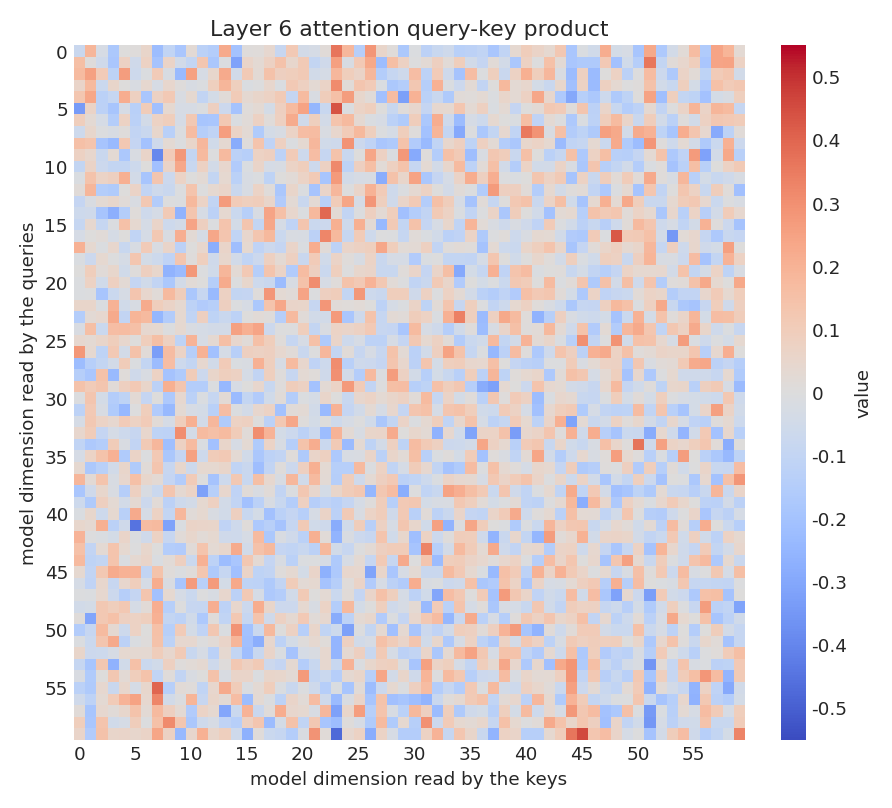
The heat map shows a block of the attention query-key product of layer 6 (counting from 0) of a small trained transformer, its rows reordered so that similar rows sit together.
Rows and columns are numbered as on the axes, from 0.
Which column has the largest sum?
13
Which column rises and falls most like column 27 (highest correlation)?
44
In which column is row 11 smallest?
27
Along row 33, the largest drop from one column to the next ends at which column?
39
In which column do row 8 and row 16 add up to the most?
48
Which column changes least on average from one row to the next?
1
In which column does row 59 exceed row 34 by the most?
45
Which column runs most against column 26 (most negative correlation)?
7
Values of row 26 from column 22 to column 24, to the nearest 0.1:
0.2 -0.1 0
